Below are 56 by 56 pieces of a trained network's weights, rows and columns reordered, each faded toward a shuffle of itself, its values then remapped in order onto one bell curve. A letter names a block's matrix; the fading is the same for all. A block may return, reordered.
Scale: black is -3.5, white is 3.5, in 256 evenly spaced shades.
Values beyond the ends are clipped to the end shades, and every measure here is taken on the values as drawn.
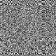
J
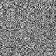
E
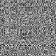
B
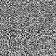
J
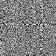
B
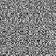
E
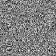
E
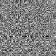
B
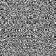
E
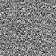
E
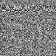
J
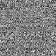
E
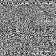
J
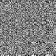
J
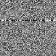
B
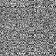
J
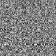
J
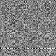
B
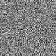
E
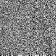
B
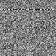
B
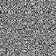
E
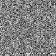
B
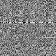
B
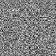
E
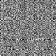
J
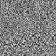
E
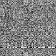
B
